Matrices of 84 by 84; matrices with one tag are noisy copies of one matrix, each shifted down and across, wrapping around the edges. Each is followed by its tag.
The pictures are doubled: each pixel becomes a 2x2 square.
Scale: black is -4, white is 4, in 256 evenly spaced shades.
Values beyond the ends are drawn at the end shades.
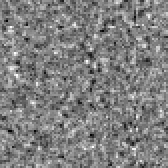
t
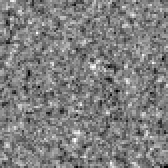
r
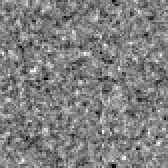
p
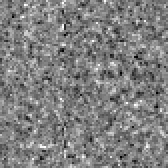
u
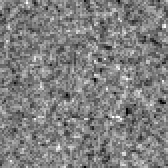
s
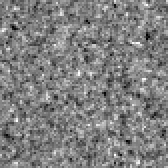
s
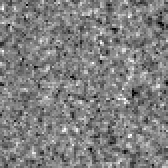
s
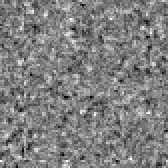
t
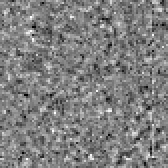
t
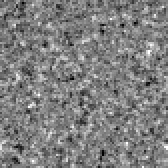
r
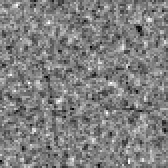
p
